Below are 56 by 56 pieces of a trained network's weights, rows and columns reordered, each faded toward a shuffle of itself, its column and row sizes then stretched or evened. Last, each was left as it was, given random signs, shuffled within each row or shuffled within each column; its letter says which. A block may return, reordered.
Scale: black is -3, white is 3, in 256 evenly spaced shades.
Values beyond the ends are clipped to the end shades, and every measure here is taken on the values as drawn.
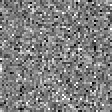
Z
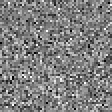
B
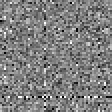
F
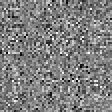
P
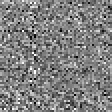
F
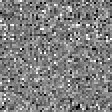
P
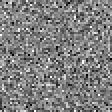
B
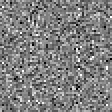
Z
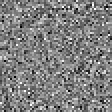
B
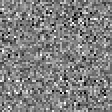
F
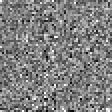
F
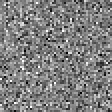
Z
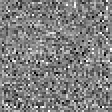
P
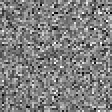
F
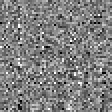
P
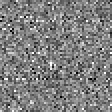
B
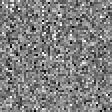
Z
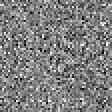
P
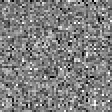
P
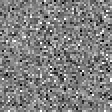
Z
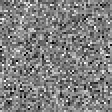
B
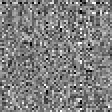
P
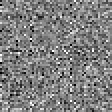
P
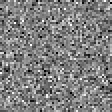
B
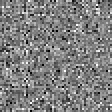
P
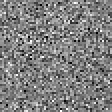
B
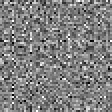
P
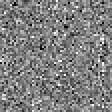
Z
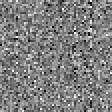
Z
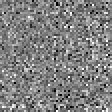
F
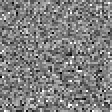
B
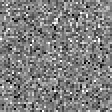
Z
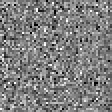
F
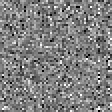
Z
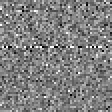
B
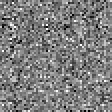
F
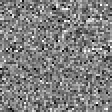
B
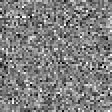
B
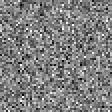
Z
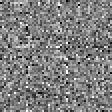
F
